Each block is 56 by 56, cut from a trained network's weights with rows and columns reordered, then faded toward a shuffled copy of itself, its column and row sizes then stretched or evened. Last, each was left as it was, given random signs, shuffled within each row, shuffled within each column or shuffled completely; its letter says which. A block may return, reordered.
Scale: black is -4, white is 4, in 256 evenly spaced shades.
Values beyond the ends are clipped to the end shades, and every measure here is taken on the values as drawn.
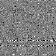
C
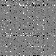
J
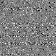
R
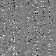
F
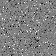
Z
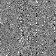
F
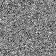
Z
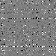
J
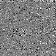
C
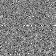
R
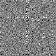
J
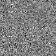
C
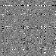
J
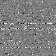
R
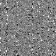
F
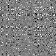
J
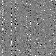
F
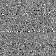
R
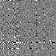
J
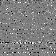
R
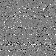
R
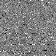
R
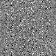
F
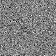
R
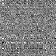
J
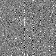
F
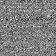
R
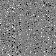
F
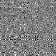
J
